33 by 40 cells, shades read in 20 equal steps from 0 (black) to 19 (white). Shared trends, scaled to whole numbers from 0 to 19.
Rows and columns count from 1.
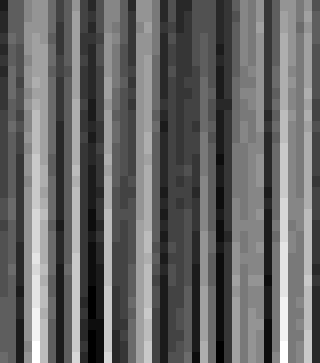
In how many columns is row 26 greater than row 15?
17
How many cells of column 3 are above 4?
14
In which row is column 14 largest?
33
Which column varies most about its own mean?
5
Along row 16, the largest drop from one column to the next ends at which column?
11
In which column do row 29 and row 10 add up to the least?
12
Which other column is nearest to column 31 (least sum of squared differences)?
38
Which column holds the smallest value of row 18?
28
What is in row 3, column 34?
4
